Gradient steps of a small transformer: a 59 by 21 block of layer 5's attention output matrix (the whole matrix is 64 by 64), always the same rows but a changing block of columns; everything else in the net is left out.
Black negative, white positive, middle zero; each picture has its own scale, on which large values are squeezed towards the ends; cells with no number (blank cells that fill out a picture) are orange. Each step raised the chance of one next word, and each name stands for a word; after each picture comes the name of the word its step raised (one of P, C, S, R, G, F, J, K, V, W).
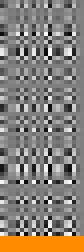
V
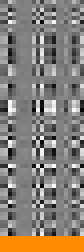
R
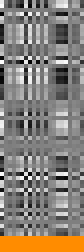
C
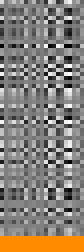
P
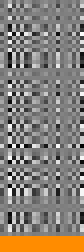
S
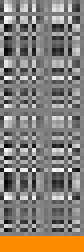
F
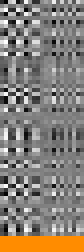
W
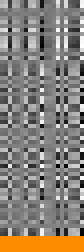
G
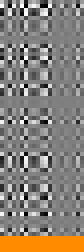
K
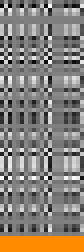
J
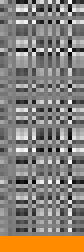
W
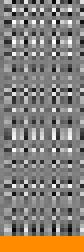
W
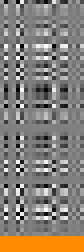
P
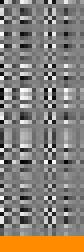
P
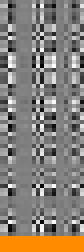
S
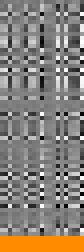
C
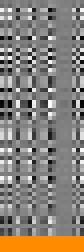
J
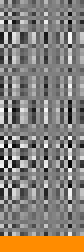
R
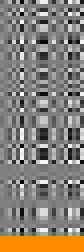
W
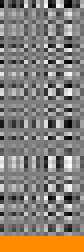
K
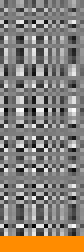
R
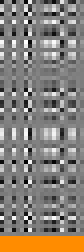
W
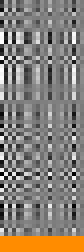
C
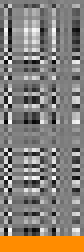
G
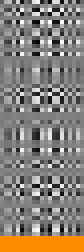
W
